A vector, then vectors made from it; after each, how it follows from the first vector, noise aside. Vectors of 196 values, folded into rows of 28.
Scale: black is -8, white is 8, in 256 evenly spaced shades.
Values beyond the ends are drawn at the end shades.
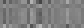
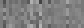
sign-scrambled.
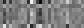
scaled up.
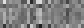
negated, scaled up.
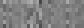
sign-scrambled.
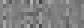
sign-scrambled.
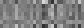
reversed, scaled up.
